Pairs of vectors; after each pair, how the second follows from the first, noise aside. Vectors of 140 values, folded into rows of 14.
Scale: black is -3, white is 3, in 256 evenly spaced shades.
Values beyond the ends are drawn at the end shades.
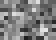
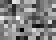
reversed, negated.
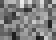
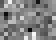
reversed, partly zeroed.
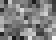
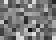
sign-scrambled.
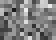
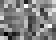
reversed, negated.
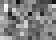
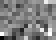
reversed, partly zeroed.
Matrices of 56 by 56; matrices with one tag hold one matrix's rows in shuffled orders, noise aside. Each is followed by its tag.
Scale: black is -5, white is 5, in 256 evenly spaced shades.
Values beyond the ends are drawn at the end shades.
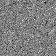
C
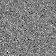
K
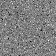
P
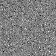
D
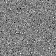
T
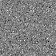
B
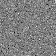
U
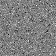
U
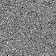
K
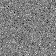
U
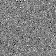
T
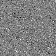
T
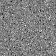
D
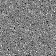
U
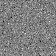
D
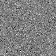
T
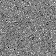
U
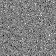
D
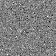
B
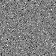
K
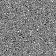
C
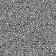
B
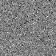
B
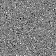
T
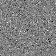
B
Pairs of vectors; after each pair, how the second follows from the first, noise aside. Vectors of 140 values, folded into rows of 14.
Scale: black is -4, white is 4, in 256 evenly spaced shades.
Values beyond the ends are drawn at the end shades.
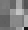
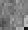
partly zeroed.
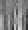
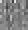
reversed, negated, partly zeroed.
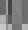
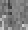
partly zeroed.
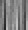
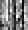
wrapped around, scaled up.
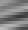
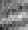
negated.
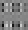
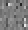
reversed, negated, partly zeroed.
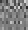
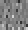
wrapped around, partly zeroed.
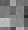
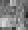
copied.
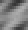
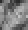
copied.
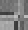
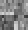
negated.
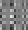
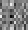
negated.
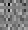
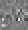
reversed, negated, partly zeroed.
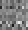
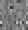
partly zeroed.
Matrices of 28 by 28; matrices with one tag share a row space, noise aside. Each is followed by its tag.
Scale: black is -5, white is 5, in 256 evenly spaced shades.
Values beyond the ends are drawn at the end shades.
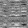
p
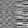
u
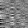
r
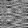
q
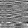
q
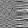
u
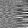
u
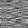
q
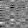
r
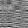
q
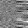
u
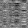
p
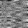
q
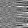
u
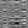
p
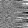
u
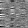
r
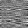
q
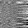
u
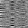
r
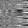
u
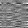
q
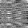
q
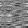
q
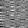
r
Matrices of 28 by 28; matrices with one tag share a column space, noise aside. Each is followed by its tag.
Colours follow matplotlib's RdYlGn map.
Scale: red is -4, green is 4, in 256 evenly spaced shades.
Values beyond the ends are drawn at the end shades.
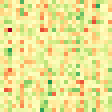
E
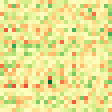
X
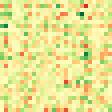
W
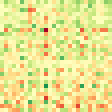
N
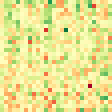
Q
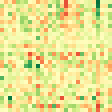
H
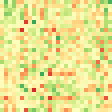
Q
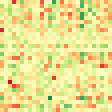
H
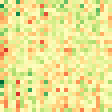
E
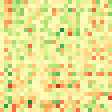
N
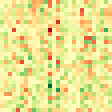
Q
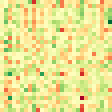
Q
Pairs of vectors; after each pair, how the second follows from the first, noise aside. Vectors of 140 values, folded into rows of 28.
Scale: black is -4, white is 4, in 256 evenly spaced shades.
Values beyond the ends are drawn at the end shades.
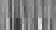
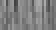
reversed, negated, shrunk.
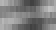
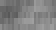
wrapped around, shrunk.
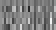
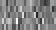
shuffled.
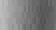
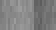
wrapped around, negated, shrunk.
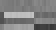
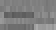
negated, shrunk.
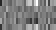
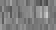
wrapped around, shrunk.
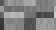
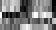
reversed, scaled up.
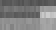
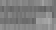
wrapped around, shrunk.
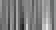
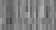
wrapped around, negated, shrunk.
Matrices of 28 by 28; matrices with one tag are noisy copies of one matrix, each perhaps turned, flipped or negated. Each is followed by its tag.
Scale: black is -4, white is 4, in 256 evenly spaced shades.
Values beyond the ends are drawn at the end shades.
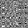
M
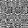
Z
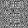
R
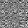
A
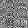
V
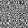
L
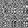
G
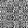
Z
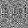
R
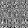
A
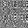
G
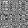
V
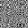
L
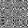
L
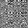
G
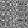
M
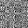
Z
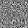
A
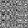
M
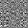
A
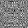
R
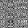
V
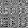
V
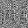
R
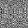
R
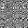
L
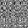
M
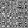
M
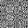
Z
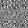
A
